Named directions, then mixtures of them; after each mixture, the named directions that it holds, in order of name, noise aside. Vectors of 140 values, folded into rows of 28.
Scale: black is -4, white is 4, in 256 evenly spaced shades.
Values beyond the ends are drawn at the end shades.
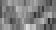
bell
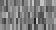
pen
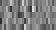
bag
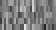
bag, bell, pen.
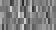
bag.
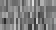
pen.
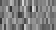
bag.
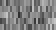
bag, bell, pen.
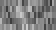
bag, bell, pen.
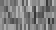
bag, bell, pen.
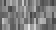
bag, bell, pen.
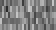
bag, bell, pen.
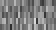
pen.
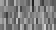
bag, pen.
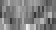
bell.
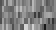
bag, bell, pen.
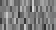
bag, pen.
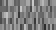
bag, pen.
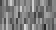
bag, bell, pen.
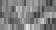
bell.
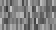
bag, pen.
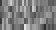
bag, bell.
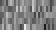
bag, bell, pen.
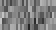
bag, bell, pen.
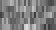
bag, bell.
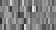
bag.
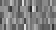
bag.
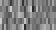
bag.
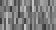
bag, pen.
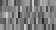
bag, pen.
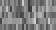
bag, bell, pen.
